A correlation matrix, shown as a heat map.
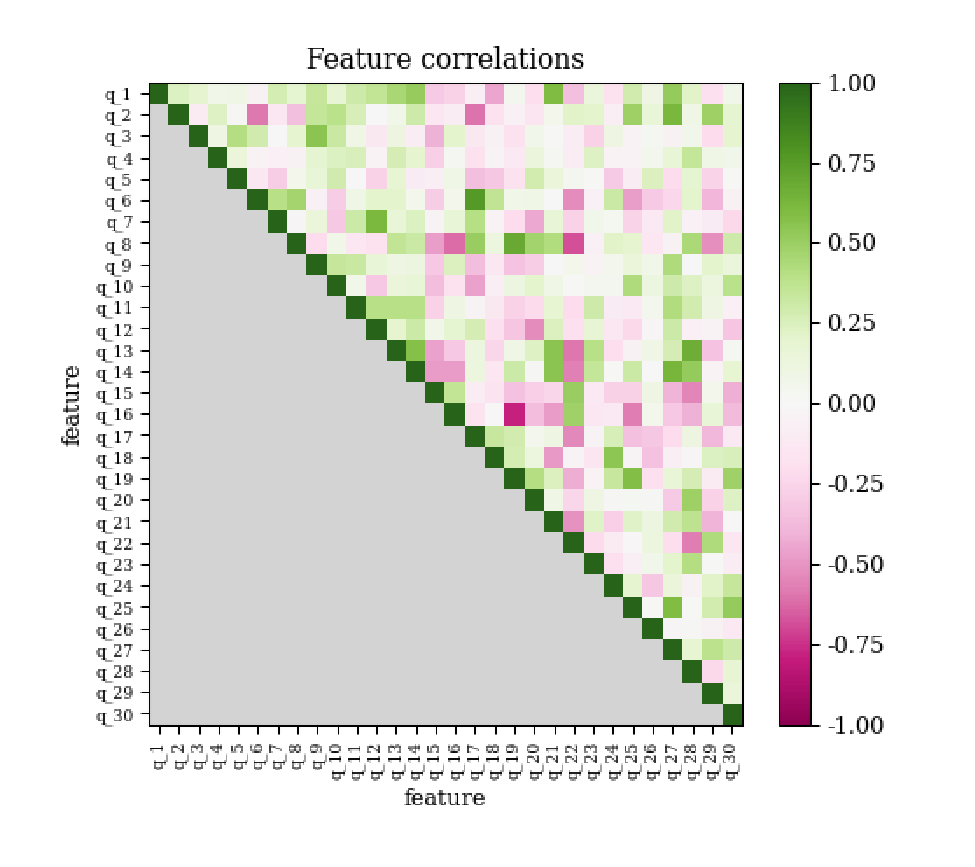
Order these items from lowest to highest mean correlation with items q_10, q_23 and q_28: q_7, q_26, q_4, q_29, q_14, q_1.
q_7, q_29, q_26, q_1, q_4, q_14
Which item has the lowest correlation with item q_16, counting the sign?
q_19
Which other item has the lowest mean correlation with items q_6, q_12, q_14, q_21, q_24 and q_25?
q_22
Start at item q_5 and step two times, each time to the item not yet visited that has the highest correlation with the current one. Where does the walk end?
q_9
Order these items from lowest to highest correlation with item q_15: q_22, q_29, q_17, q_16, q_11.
q_11, q_17, q_29, q_16, q_22
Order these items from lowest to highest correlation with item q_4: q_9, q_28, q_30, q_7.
q_7, q_30, q_9, q_28
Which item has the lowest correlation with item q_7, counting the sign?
q_20
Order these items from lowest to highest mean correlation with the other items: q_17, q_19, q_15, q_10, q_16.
q_15, q_16, q_17, q_19, q_10
